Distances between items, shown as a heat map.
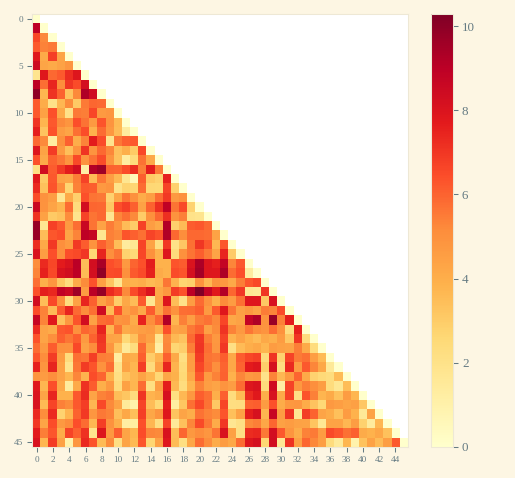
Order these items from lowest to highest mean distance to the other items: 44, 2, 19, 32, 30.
30, 19, 44, 32, 2
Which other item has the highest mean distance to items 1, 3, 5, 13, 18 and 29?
0
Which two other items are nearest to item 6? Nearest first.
16, 0
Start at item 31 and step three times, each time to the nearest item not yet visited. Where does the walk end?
15
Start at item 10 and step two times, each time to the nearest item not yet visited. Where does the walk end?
37
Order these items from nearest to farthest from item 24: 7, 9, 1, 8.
1, 7, 9, 8
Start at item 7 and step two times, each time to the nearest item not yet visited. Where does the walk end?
25
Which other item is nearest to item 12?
17
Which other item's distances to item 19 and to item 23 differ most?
3
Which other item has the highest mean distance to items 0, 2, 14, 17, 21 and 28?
29
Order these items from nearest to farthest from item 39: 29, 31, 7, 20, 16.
20, 7, 31, 16, 29
